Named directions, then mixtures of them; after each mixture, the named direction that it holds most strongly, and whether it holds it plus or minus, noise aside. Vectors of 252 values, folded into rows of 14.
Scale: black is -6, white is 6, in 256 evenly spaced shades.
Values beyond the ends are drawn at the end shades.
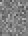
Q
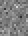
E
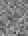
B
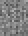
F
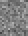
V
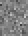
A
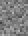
B, plus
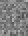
F, plus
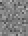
Q, minus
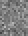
V, plus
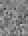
A, minus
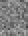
V, minus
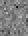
E, minus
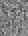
F, minus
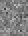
E, plus
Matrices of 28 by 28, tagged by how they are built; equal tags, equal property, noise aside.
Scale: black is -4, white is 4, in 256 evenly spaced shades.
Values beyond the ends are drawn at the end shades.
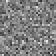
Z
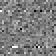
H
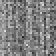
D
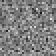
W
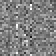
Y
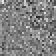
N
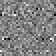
H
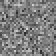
Z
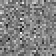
Y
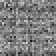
D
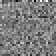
H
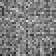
D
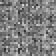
D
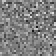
N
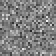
Z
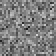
D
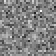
W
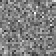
Z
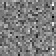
Y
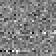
H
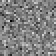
Z
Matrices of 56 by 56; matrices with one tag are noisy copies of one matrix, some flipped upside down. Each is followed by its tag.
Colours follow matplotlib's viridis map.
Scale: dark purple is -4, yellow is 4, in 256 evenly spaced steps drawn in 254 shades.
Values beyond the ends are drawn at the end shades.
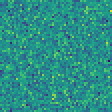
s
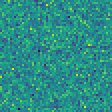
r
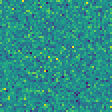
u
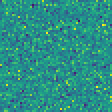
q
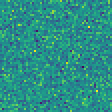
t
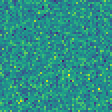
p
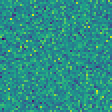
t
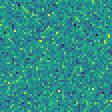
s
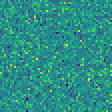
p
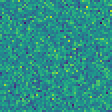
s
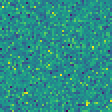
s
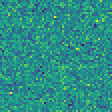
t
